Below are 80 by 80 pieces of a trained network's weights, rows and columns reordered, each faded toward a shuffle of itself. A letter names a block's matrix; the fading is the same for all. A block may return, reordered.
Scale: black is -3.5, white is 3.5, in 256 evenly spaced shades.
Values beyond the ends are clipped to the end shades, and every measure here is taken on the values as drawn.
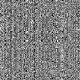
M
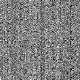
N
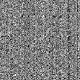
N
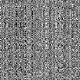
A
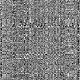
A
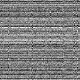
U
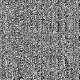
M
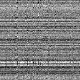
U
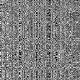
A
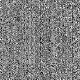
N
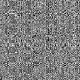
A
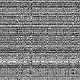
U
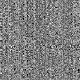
N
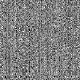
M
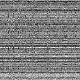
U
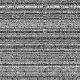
U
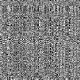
A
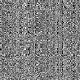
M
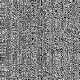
N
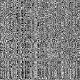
A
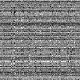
U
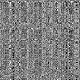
A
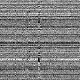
U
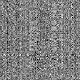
M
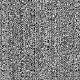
N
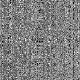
M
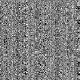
M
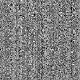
N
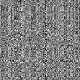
A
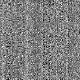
N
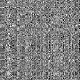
A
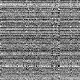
U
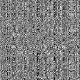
A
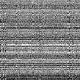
U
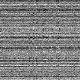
U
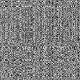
A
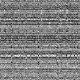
U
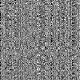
A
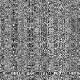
A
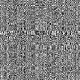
A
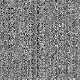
M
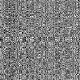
A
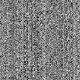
M
